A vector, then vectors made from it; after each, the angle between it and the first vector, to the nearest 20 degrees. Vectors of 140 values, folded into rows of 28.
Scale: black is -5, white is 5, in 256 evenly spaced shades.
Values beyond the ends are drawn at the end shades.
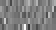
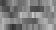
80 degrees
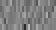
160 degrees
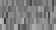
120 degrees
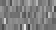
20 degrees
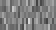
80 degrees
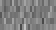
60 degrees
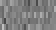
140 degrees
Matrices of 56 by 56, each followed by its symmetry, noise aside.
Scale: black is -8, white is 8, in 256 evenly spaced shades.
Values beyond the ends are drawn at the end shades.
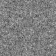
mirrored left to right.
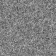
symmetric across the other diagonal.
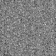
mirrored top to bottom.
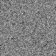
symmetric.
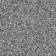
no symmetry.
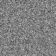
symmetric.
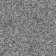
symmetric across the other diagonal.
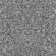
mirrored left to right.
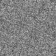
same after a half turn.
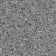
no symmetry.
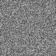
same after a half turn.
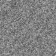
symmetric.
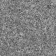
symmetric across the other diagonal.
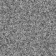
same after a half turn.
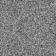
mirrored top to bottom.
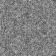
mirrored top to bottom.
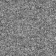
mirrored top to bottom.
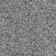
no symmetry.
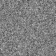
same after a half turn.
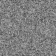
same after a half turn.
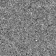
symmetric across the other diagonal.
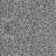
mirrored top to bottom.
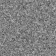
no symmetry.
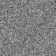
symmetric.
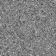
symmetric across the other diagonal.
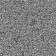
symmetric across the other diagonal.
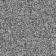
same after a half turn.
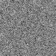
symmetric.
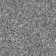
no symmetry.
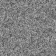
same after a half turn.
